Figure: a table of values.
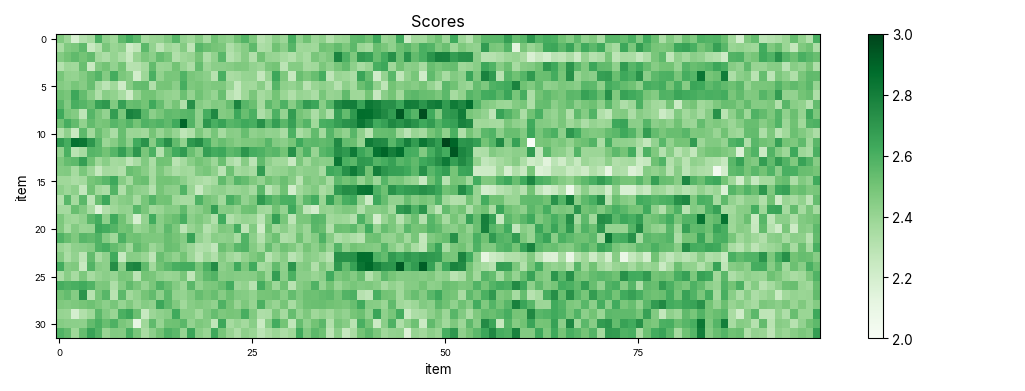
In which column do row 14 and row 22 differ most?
85
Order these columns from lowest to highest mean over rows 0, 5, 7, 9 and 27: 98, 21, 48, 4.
4, 21, 98, 48
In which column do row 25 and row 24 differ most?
40
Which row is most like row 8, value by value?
24
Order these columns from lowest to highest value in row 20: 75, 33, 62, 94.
94, 33, 62, 75
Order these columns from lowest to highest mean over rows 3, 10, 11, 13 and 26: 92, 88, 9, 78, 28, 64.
9, 28, 92, 64, 88, 78
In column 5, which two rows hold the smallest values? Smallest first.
18, 14
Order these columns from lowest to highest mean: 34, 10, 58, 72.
10, 34, 72, 58
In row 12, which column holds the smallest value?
88
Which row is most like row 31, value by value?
21
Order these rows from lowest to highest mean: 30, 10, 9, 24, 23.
23, 10, 30, 24, 9
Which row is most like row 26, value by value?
28
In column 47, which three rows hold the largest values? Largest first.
8, 24, 11
